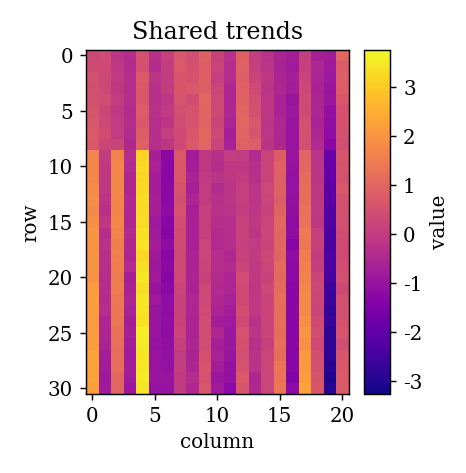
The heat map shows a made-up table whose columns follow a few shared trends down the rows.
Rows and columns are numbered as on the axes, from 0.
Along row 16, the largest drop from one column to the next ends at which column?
5
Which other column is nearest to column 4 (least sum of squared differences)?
0
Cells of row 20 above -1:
18
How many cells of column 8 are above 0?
9
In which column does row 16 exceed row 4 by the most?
4
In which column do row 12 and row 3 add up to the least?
19
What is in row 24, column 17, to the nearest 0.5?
2
